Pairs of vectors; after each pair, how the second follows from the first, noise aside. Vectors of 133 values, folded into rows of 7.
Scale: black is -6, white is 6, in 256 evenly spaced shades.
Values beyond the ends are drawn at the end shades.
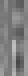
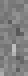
partly zeroed.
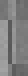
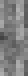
wrapped around.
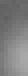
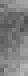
wrapped around.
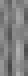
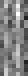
wrapped around, negated, scaled up.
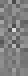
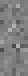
negated, partly zeroed.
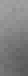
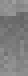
wrapped around, negated, shrunk.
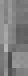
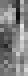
reversed, scaled up.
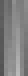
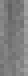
reversed, negated, shrunk.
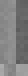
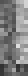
negated, scaled up.
